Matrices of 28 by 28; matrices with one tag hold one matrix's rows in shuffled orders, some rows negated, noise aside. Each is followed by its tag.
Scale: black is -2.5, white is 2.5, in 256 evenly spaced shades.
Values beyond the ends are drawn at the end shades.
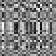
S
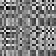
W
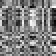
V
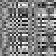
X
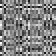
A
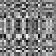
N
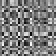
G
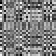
A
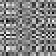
W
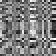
V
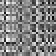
W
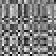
G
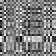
A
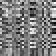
V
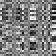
V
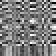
V
